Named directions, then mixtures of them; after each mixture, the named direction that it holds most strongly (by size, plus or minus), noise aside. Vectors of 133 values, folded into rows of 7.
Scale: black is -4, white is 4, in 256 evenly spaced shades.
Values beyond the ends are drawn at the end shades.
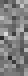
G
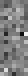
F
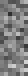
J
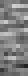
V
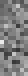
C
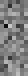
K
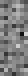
F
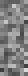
J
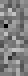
K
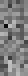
K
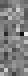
F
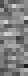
V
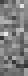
G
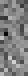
G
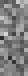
G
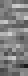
V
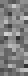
J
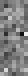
F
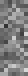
F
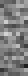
V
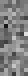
F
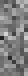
G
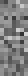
G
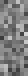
K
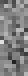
G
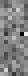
F
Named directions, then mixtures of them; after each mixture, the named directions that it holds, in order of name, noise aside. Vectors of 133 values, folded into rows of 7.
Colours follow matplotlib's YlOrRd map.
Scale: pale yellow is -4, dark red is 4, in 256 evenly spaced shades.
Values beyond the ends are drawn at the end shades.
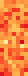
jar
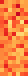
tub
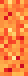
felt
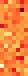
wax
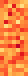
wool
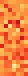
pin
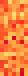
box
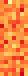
box, wax.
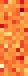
wax.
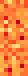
felt, pin, wool.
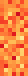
felt, tub.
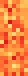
box, pin, wool.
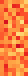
tub, wool.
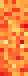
jar.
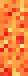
felt, jar, wax.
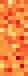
felt, pin, wax.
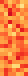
felt, pin, wool.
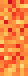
box, felt, wool.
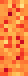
felt, jar, wool.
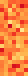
pin, wool.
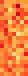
tub.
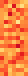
wool.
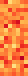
pin, wax.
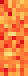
box, felt, wool.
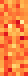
felt, pin, tub.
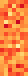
wool.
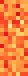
pin, tub.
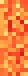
tub.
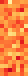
box, felt, wax.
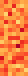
wool.
